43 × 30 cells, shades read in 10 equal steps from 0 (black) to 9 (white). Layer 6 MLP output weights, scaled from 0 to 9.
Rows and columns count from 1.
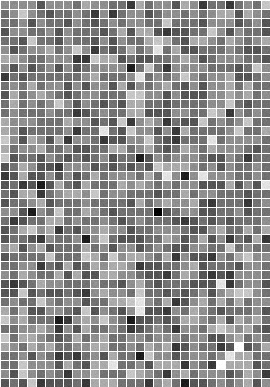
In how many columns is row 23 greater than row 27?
10
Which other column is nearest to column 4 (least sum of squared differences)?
18
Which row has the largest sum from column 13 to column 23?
34
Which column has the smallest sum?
7
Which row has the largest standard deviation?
41
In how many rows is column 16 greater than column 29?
22
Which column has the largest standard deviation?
16
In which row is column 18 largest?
6
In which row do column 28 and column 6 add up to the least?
23
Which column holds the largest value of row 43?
4
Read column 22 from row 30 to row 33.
6 5 3 4
